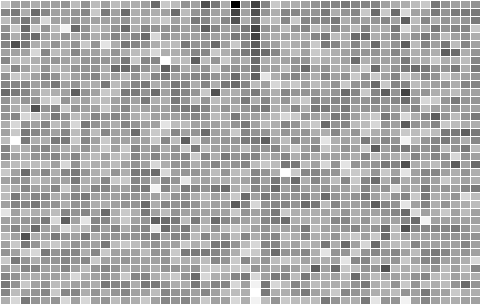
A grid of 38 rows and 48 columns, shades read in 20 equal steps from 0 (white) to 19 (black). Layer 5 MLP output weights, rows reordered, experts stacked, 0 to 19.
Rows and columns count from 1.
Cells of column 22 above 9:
6
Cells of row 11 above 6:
31
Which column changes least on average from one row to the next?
14
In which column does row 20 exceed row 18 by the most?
2
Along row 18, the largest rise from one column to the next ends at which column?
3
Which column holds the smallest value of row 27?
1
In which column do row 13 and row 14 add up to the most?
4
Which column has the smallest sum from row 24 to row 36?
26
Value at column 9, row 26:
8
